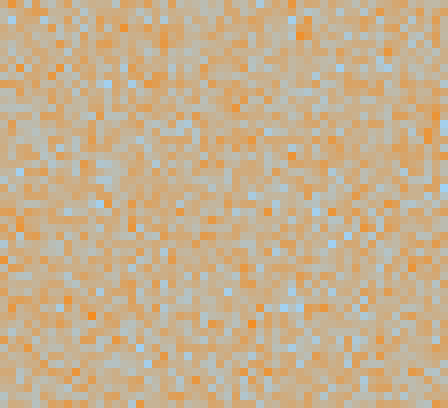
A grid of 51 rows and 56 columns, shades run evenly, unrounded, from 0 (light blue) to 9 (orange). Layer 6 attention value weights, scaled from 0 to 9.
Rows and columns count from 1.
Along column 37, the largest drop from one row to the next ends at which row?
3
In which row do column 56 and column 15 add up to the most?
43
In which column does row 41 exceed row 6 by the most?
32
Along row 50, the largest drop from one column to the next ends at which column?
31
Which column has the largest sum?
55
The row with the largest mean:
18
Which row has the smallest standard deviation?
8
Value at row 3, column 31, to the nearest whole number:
5
